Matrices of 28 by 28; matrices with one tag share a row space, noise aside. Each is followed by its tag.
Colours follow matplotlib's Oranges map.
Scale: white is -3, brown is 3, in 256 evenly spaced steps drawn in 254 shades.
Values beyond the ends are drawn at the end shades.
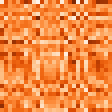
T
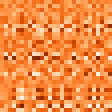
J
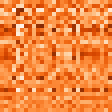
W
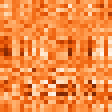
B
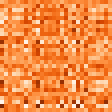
T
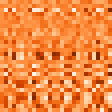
J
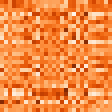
T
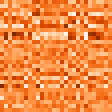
T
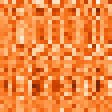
J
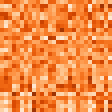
B
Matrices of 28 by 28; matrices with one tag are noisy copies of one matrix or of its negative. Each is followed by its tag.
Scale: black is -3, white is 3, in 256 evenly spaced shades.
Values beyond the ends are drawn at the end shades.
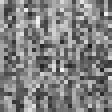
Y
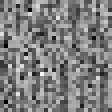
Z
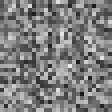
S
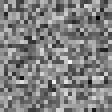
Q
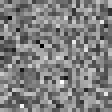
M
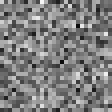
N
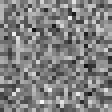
S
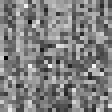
Y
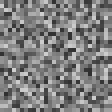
N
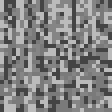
Y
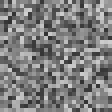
N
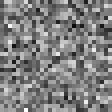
S
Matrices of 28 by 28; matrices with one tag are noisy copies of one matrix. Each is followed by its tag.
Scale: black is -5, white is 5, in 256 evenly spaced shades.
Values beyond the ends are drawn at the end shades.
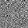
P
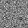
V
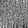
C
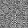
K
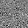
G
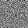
P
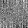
C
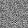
K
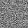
K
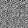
P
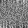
C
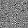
K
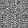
K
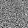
G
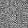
K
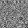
V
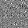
P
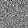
P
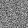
G
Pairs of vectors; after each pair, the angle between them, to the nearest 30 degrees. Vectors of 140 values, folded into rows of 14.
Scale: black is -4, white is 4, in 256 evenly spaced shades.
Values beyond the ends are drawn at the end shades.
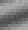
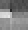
120 degrees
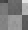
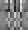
90 degrees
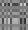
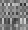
150 degrees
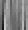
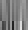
90 degrees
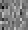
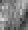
120 degrees
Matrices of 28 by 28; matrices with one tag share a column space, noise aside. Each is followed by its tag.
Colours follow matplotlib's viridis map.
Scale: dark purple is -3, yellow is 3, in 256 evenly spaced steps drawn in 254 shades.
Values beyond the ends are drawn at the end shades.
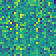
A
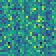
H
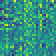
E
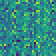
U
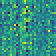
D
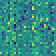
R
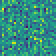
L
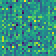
H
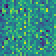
L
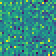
U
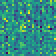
R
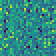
L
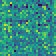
D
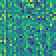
E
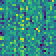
H
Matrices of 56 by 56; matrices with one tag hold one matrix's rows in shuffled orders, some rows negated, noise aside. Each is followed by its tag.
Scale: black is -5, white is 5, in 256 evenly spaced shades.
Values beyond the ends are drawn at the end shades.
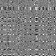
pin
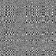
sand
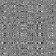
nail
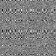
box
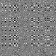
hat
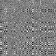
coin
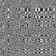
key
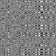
key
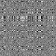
nail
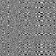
key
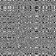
pin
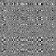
nail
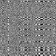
key
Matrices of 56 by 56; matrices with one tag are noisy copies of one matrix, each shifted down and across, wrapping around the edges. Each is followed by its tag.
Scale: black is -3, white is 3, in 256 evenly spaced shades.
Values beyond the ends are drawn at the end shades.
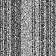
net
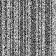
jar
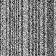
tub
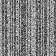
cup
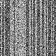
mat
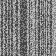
tub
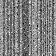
tub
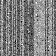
net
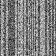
tub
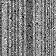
tub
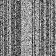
net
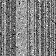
net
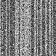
mat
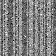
jar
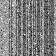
net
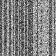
mat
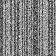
cup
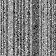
tub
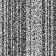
mat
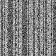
jar
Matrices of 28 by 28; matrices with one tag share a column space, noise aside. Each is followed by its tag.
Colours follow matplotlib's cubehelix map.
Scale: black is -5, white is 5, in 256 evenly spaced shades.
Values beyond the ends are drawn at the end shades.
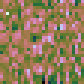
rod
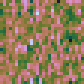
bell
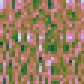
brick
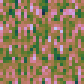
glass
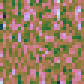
rod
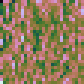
bell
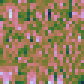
rod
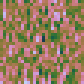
rod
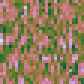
bell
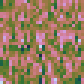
brick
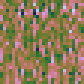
glass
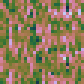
glass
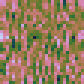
brick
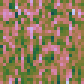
glass
